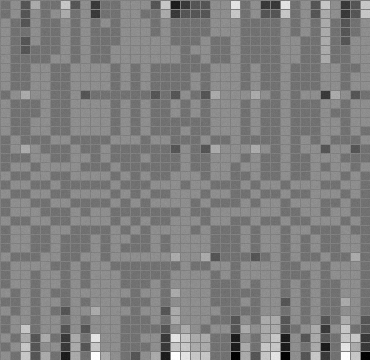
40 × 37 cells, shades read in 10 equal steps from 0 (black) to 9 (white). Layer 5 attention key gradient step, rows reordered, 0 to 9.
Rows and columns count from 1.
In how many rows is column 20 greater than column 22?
13
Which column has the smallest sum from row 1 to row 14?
35
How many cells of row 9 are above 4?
19
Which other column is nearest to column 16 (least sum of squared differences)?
30
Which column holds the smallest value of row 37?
33
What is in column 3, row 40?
7
